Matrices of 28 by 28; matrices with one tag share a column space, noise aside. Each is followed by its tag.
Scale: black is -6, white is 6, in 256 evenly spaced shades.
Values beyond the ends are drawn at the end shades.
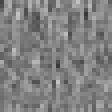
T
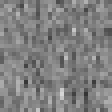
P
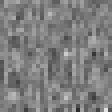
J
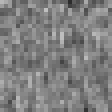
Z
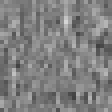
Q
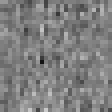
P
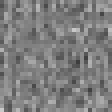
P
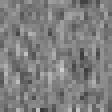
J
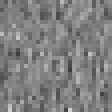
J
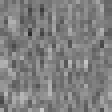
Q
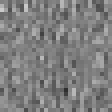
P
